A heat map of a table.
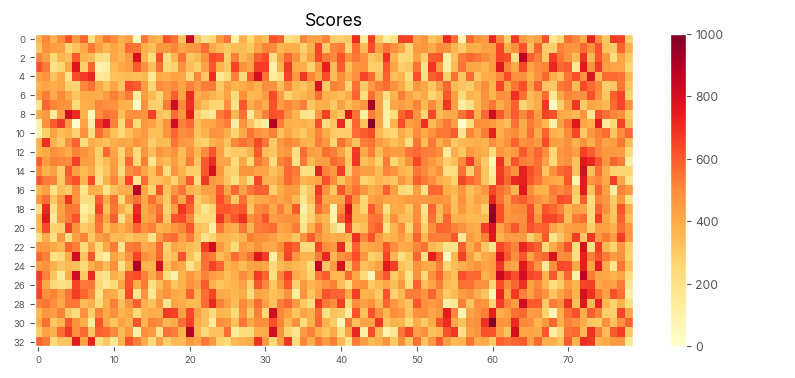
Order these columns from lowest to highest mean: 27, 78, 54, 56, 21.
78, 21, 56, 54, 27
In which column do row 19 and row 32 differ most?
60
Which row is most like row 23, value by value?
3
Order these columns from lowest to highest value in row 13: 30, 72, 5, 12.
30, 12, 5, 72
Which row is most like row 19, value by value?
18
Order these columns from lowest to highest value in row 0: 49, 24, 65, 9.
65, 24, 9, 49
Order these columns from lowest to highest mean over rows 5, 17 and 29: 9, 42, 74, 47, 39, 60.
9, 39, 47, 74, 42, 60
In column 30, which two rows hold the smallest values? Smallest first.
9, 29
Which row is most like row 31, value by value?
0
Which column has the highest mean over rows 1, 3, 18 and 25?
61
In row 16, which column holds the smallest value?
76
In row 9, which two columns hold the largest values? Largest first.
44, 31
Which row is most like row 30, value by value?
20
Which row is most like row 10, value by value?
21
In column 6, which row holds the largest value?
4
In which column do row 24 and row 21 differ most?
13
